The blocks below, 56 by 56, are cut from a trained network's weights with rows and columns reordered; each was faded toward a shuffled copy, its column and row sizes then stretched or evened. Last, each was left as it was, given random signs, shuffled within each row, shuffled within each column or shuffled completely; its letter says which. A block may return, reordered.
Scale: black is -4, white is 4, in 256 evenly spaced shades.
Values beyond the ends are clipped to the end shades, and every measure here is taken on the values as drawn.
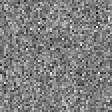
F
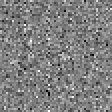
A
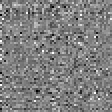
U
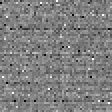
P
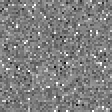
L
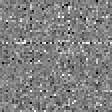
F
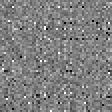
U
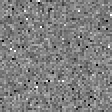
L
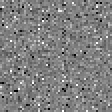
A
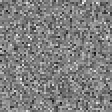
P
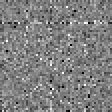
F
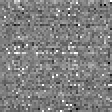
U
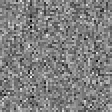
A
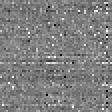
U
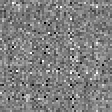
U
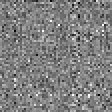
U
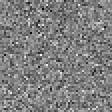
A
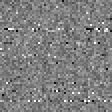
P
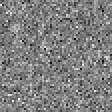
L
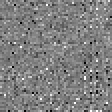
U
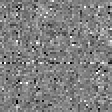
U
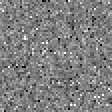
L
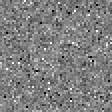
L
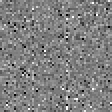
A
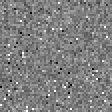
L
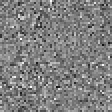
F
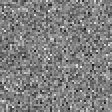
L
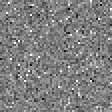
A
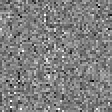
A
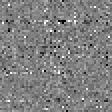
F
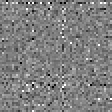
U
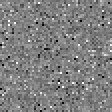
L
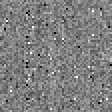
A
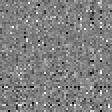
F
